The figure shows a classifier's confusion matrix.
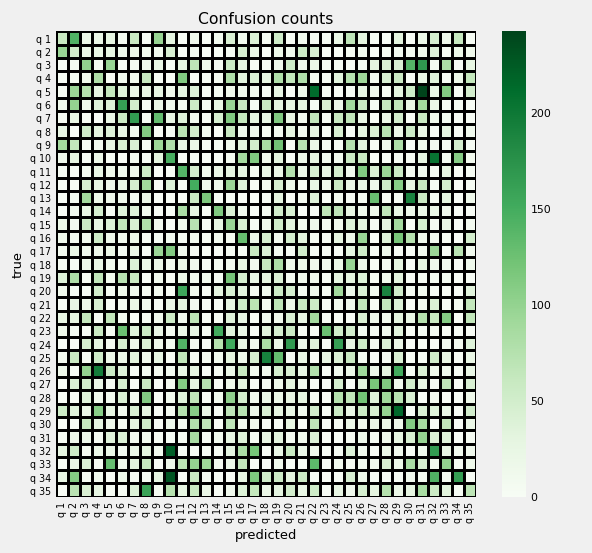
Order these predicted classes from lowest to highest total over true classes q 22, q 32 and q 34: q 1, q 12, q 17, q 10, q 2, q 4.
q 4, q 1, q 12, q 2, q 17, q 10
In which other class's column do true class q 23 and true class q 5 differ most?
q 31
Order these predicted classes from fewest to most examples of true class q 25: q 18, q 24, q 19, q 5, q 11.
q 5, q 24, q 11, q 19, q 18
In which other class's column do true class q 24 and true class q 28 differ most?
q 20
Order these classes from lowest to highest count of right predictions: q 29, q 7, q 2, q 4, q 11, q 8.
q 2, q 4, q 8, q 11, q 7, q 29
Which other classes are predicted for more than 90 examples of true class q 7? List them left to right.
q 9, q 15, q 19
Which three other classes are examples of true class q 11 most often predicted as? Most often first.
q 26, q 28, q 20
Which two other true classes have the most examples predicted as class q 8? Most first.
q 35, q 28
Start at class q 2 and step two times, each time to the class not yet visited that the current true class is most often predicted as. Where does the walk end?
q 9
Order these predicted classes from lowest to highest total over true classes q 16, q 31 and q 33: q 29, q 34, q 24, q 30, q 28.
q 34, q 24, q 28, q 29, q 30
